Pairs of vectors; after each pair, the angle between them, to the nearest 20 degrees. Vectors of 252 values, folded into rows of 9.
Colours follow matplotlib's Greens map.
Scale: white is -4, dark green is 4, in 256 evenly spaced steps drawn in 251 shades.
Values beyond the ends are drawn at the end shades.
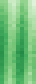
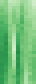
40 degrees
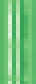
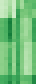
120 degrees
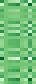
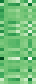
20 degrees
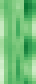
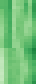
60 degrees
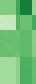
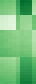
40 degrees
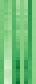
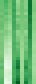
20 degrees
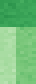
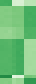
100 degrees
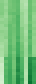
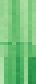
20 degrees
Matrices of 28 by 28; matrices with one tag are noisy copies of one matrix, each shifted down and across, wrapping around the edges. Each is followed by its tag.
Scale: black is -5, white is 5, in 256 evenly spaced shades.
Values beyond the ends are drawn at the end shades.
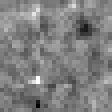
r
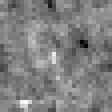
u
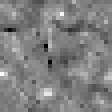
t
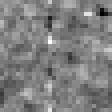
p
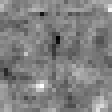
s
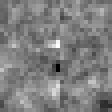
r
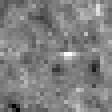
u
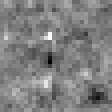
r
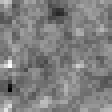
r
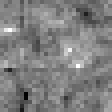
s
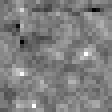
t
